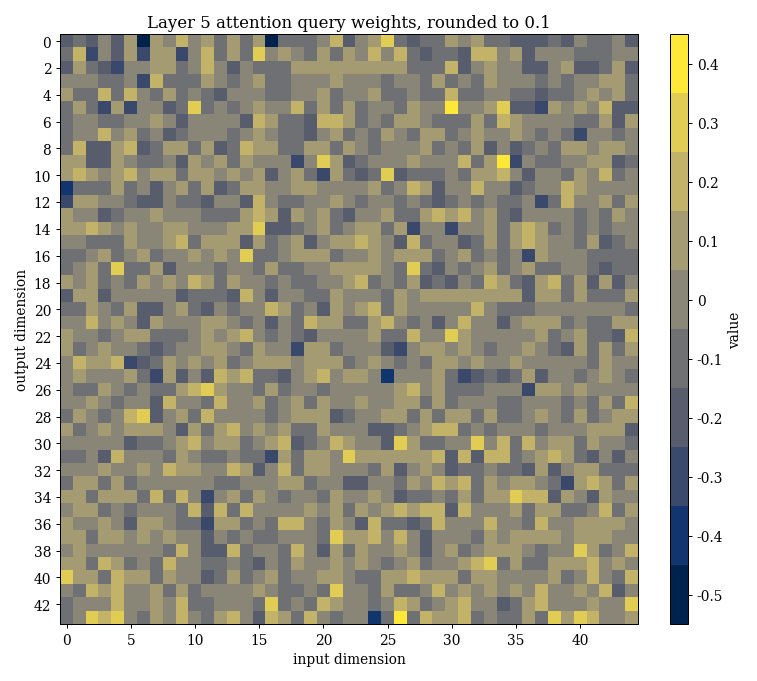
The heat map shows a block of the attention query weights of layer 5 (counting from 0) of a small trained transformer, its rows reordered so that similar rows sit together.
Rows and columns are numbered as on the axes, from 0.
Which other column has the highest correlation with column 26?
38
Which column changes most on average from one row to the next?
3
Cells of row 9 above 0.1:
3
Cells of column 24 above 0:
17
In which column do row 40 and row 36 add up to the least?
11
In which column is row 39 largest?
33
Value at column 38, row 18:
0.2
